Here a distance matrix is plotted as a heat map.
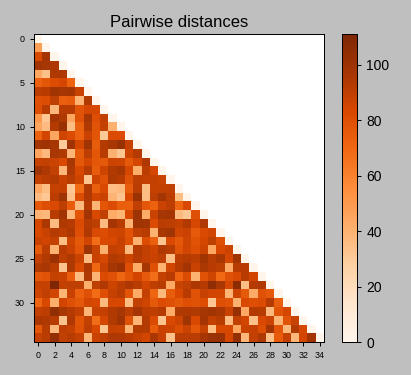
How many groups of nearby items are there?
6
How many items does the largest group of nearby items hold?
9
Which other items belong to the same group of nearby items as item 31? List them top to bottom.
6, 16, 25, 28, 34
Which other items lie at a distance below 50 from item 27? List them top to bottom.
5, 7, 19
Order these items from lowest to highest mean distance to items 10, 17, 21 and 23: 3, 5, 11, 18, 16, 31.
18, 11, 5, 3, 16, 31
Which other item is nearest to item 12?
3
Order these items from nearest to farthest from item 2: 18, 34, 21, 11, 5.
21, 11, 5, 18, 34
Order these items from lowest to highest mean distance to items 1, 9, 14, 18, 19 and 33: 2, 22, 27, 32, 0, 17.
17, 0, 27, 22, 2, 32
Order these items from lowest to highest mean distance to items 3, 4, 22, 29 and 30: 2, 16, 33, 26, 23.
23, 26, 33, 2, 16
